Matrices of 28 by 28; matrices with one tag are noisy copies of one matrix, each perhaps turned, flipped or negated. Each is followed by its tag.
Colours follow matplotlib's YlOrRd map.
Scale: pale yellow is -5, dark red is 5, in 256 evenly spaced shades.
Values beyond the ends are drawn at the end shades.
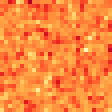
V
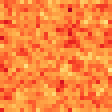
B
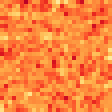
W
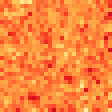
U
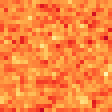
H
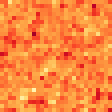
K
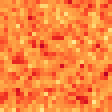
H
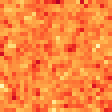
W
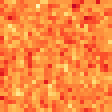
H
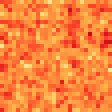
B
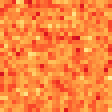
V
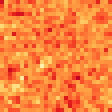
K
